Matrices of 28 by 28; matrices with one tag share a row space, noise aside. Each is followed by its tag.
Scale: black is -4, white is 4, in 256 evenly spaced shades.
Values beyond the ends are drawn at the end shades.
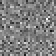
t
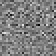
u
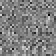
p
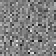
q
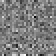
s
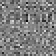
t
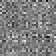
p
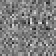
p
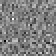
p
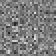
s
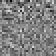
u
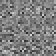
u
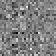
s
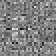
s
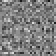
u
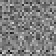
u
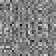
q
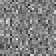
q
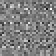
t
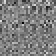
p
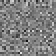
t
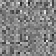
t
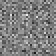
p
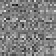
s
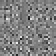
q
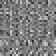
q
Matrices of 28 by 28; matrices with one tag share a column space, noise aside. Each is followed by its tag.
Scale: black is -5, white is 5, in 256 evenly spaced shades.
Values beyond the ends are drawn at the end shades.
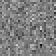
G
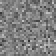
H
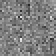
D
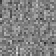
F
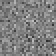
H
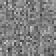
F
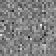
G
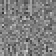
D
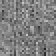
F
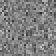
G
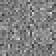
G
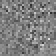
G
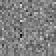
G
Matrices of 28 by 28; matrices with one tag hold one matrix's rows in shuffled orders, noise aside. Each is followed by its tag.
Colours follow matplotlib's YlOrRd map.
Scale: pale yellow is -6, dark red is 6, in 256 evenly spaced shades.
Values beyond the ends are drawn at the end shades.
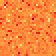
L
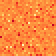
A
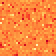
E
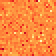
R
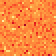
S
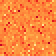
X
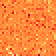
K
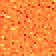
S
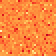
E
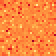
L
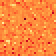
S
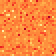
S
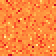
L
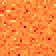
S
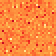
K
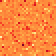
E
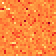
S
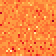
A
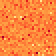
R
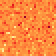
S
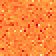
R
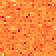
S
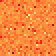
A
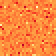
E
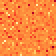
L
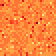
R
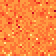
L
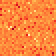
A
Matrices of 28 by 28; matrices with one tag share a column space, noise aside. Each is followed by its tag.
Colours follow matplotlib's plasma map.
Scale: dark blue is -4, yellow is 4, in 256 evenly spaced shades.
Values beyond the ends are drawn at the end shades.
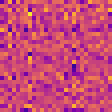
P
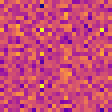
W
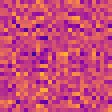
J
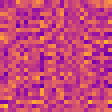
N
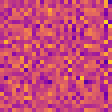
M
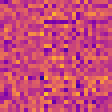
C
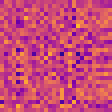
N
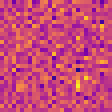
M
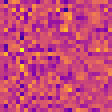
P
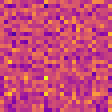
C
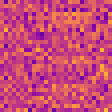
P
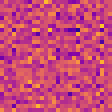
W
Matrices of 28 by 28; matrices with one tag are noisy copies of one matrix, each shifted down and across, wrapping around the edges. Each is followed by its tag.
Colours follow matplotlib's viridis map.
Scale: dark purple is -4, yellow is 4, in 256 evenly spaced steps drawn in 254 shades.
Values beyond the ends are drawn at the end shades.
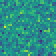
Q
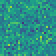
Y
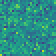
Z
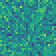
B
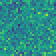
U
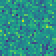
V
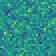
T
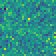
Z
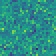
Z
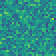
T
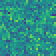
B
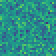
T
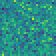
Z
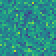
V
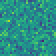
Z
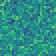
Q
